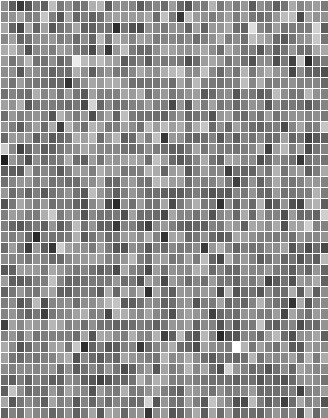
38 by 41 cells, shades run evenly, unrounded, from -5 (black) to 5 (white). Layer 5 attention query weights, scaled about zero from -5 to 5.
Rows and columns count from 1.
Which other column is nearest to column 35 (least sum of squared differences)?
17
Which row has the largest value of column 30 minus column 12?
32
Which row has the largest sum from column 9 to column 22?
12
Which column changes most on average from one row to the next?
21
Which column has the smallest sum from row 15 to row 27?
15
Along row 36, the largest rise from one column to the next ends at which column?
2
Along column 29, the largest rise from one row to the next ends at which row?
34
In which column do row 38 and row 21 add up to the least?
19
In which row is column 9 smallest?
8
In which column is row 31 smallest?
28
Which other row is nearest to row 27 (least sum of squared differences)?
38
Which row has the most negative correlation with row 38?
22
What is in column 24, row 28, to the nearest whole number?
1
